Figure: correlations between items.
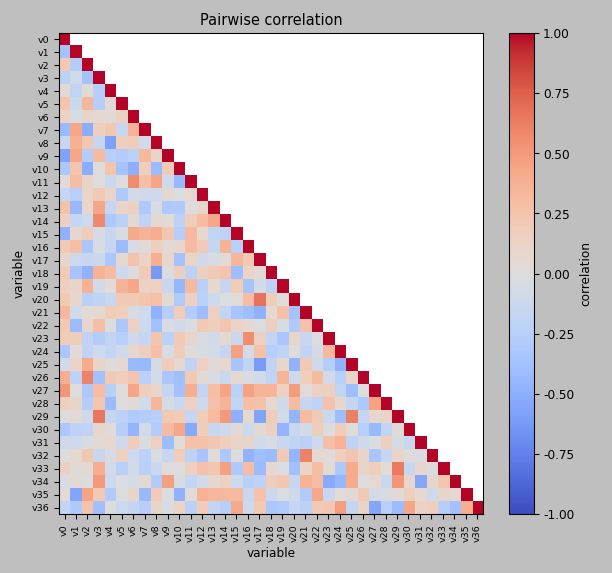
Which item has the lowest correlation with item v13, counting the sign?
v1
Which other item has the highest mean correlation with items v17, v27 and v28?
v20
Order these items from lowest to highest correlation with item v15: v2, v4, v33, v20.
v33, v4, v20, v2
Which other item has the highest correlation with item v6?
v11
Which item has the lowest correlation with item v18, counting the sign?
v8
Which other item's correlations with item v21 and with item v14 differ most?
v32
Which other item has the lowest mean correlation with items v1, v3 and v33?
v36
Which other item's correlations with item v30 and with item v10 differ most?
v35
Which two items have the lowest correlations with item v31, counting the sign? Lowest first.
v34, v9
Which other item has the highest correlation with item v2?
v26
